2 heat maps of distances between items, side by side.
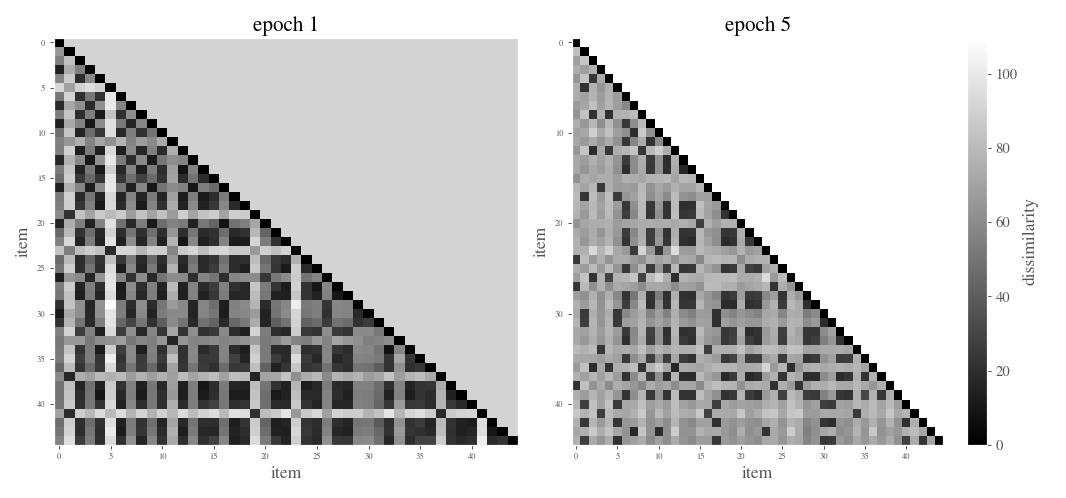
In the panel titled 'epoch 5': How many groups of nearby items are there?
7
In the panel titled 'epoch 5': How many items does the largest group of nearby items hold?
17
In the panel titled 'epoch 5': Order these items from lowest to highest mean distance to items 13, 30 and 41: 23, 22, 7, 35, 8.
22, 35, 7, 23, 8
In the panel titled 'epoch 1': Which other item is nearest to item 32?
34
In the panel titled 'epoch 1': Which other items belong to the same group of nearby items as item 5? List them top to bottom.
23
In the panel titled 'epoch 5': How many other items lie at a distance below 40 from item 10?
3
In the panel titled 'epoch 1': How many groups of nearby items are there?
5
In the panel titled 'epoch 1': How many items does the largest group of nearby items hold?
26
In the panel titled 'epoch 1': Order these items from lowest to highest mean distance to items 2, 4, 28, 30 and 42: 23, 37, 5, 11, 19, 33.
33, 11, 37, 19, 23, 5
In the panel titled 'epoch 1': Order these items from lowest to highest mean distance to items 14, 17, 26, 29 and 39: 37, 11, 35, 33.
35, 33, 11, 37
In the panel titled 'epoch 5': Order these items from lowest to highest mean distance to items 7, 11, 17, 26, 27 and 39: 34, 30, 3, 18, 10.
18, 30, 10, 3, 34
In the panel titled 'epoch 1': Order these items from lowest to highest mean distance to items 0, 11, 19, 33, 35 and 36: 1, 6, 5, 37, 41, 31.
31, 6, 37, 1, 41, 5
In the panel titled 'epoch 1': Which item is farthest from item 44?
41
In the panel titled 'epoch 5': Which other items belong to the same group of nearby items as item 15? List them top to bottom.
20
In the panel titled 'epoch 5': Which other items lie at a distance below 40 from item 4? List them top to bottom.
2, 8, 12, 26, 36
